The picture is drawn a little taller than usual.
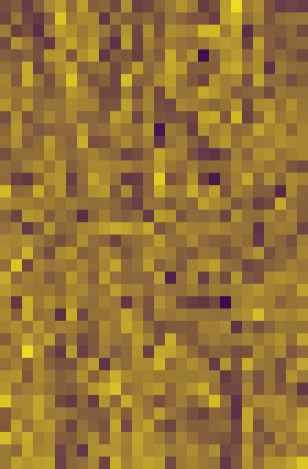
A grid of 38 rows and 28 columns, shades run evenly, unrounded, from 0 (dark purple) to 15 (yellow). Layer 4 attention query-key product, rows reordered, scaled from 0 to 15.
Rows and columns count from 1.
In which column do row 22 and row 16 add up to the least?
26
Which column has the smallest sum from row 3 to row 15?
13
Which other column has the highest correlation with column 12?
20
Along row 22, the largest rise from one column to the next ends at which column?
2
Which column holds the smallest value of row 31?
21
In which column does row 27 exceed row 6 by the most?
4
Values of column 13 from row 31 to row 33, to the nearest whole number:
8 8 9
